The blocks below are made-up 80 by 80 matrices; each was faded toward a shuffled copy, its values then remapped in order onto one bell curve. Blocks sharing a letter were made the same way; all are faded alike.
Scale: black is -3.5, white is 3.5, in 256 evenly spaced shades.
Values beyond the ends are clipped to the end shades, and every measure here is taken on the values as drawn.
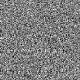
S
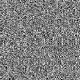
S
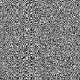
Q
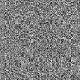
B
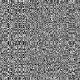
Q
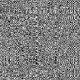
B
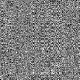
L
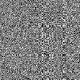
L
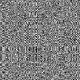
Q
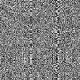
L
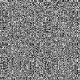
B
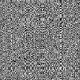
Q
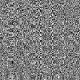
B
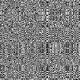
Q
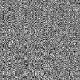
B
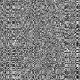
Q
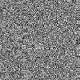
S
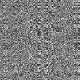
L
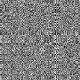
Q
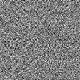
S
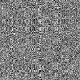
B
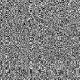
L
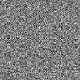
B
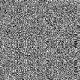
S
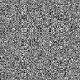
B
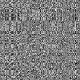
Q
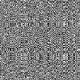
Q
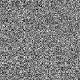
S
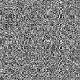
B
